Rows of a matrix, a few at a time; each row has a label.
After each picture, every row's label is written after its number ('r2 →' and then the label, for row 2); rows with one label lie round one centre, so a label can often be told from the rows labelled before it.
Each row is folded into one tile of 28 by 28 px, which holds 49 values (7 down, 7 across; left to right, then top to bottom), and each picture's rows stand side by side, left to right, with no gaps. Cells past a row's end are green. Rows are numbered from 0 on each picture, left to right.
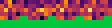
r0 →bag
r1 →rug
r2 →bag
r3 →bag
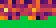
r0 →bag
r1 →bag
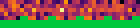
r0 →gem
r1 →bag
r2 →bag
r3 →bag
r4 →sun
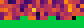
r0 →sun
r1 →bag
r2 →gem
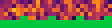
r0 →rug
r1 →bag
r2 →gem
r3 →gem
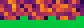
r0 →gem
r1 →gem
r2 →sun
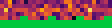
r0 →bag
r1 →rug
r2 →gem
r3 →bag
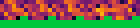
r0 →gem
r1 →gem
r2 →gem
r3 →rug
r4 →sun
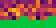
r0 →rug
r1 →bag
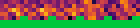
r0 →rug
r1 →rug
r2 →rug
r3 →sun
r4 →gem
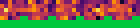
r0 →bag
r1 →sun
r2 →sun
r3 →rug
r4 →sun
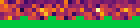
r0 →sun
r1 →rug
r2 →bag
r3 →rug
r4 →rug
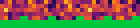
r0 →bag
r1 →sun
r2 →gem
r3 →bag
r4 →sun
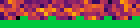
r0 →gem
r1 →rug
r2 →rug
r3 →sun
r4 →gem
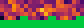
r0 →gem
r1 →rug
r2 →sun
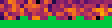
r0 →gem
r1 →sun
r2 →rug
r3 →rug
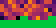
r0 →gem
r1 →sun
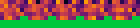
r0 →sun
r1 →sun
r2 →sun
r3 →sun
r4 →sun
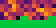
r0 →gem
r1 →rug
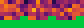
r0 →sun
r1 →bag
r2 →rug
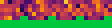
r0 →sun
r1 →gem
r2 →gem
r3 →gem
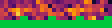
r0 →rug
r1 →gem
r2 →rug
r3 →sun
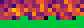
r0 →rug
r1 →gem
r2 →gem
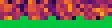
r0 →sun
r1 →sun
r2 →gem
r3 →rug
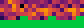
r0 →gem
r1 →rug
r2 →rug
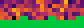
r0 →rug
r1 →gem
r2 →bag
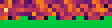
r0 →bag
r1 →gem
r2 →gem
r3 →gem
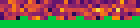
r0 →gem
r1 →sun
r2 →bag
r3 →rug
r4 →bag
